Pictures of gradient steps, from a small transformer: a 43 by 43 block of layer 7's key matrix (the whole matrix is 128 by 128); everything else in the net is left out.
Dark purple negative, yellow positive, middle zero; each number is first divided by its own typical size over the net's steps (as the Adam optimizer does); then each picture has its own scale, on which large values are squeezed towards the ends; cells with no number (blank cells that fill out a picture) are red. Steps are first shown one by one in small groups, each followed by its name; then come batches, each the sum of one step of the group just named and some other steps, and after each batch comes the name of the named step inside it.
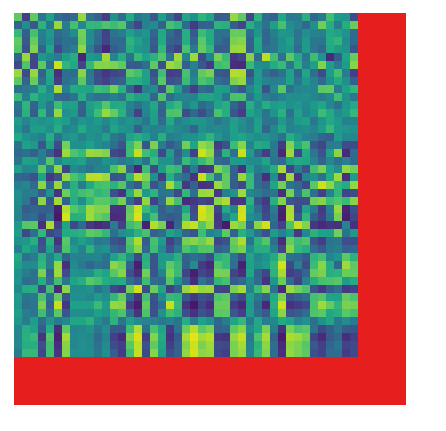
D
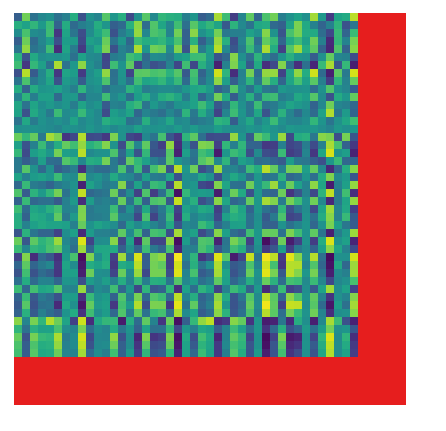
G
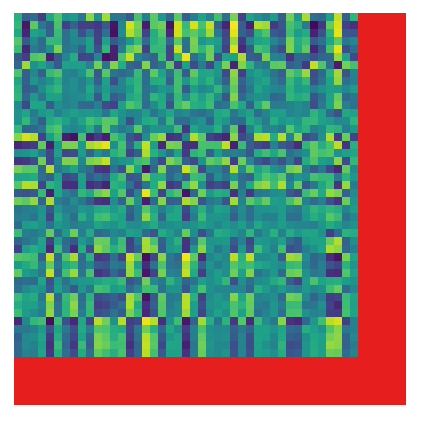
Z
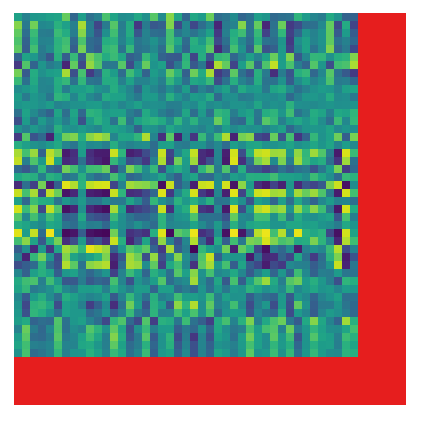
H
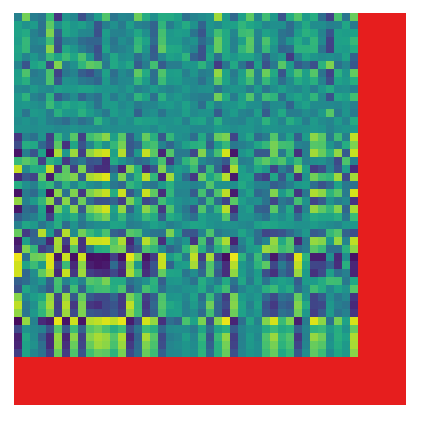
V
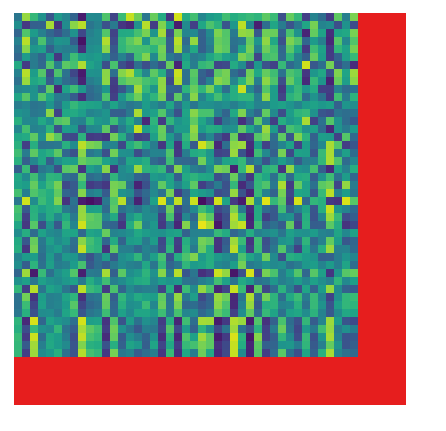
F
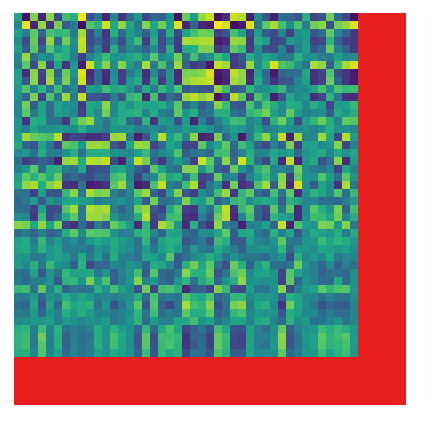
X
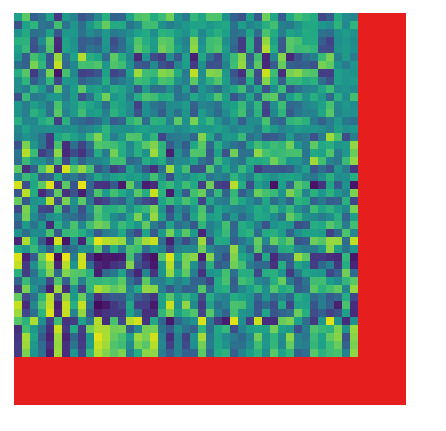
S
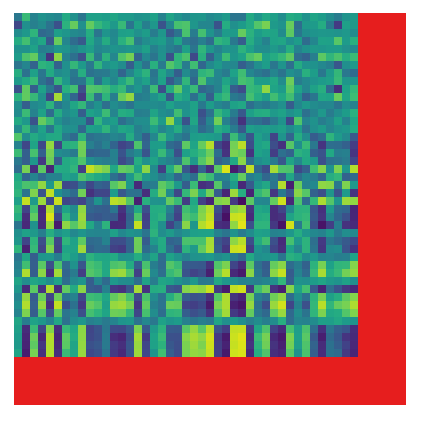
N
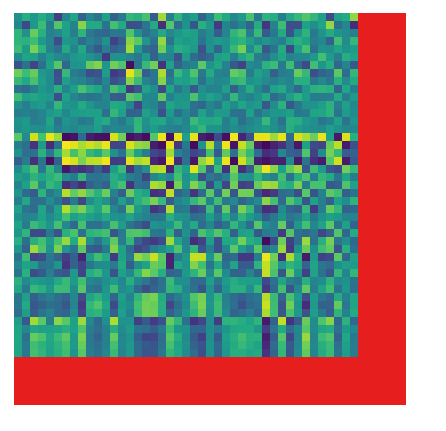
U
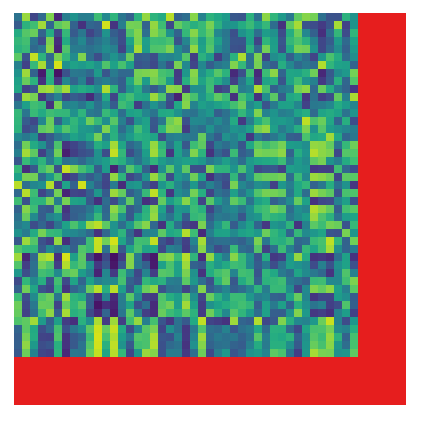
S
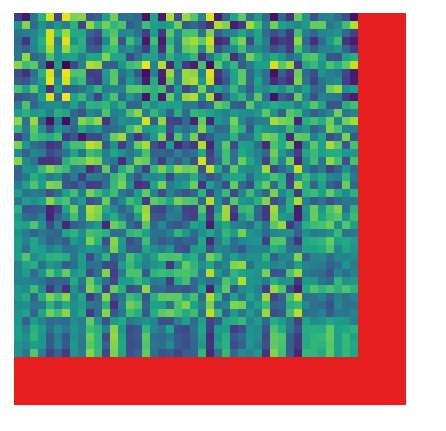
X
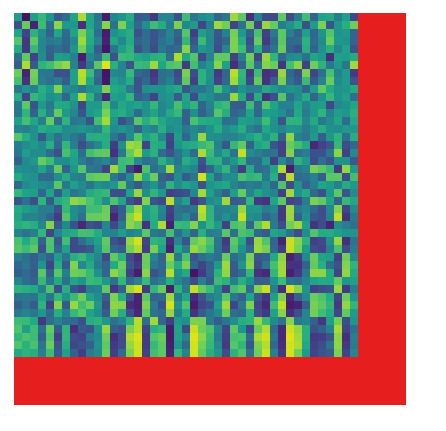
D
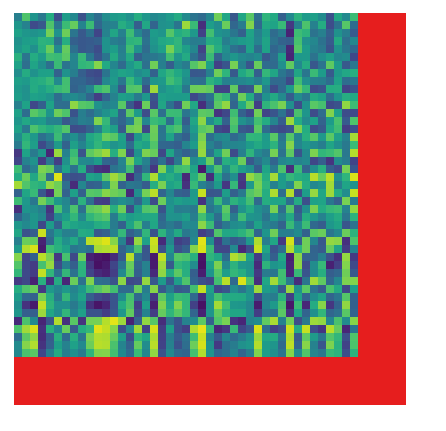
V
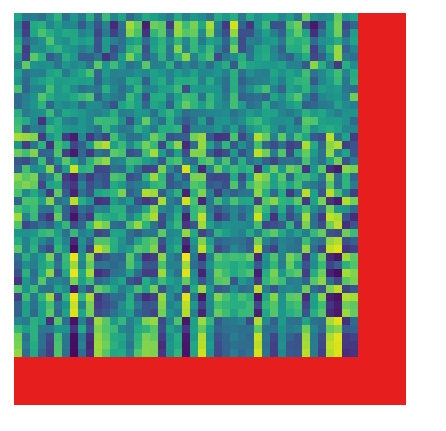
Z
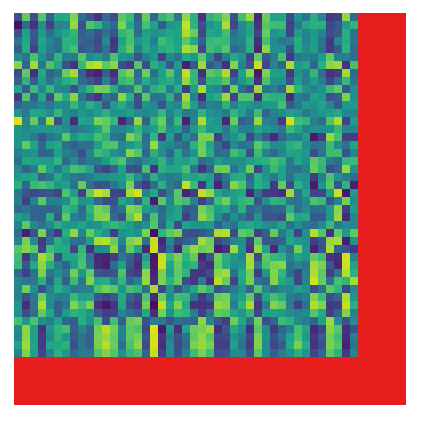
S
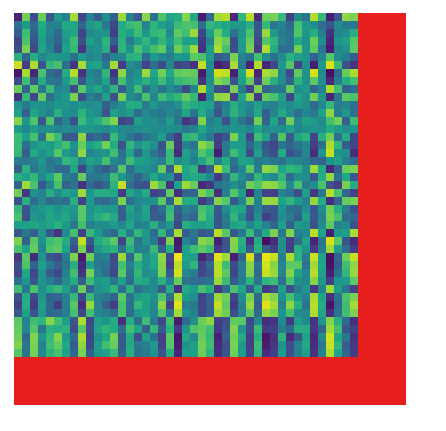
G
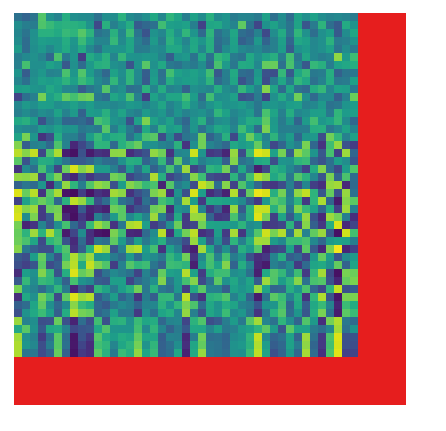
H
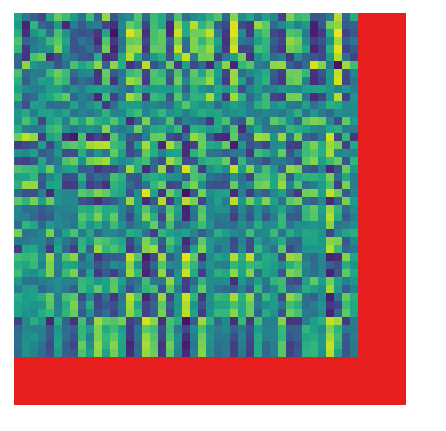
Z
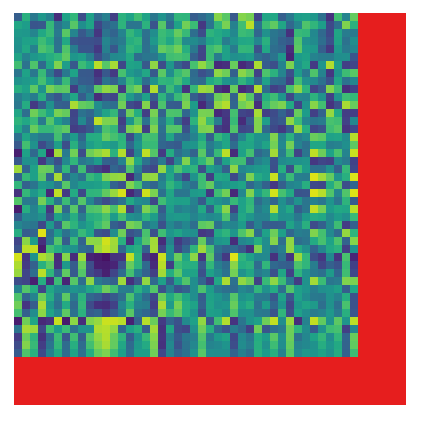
V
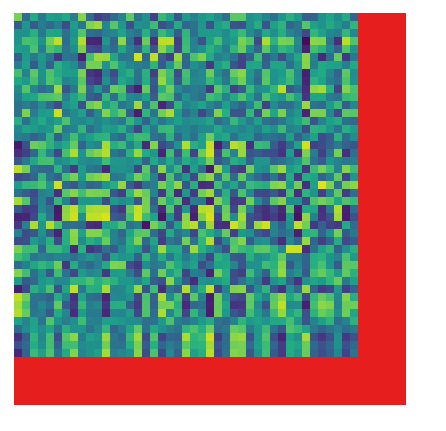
D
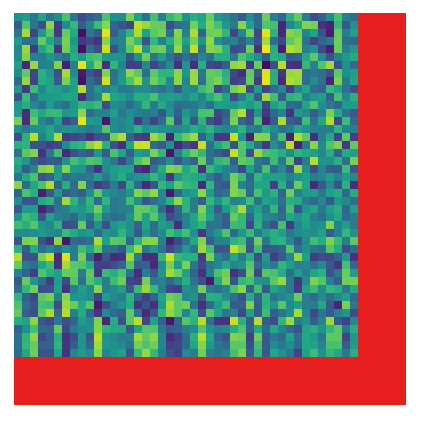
S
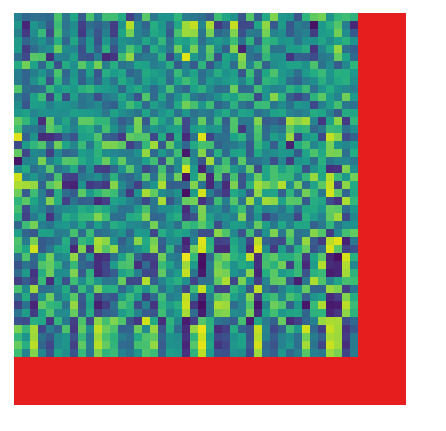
Z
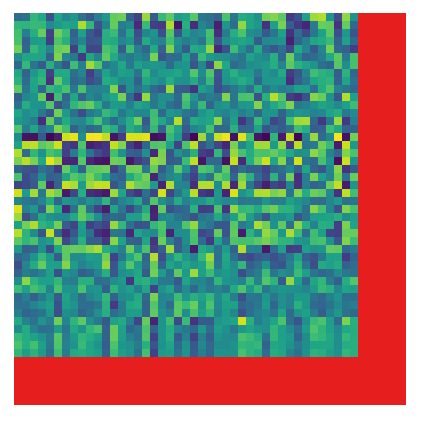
H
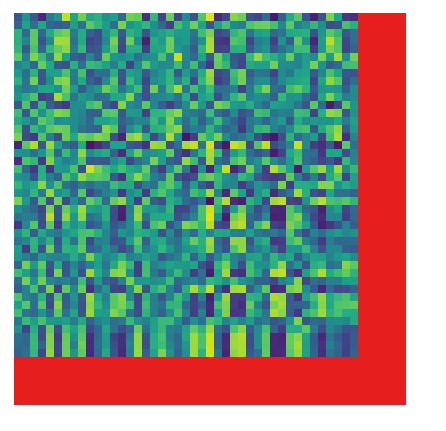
N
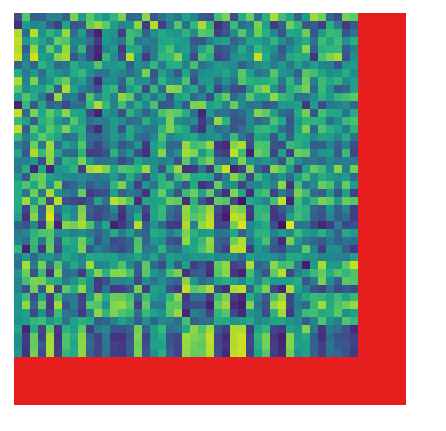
N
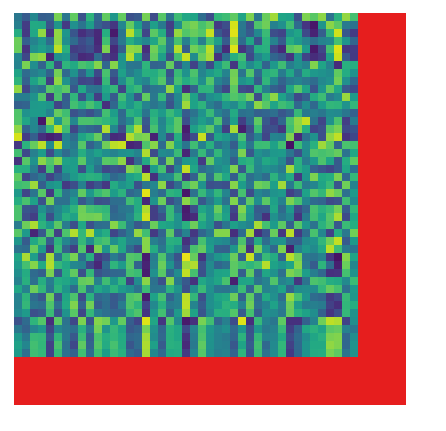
Z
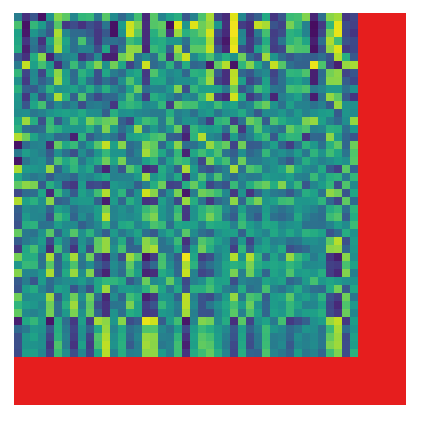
Z
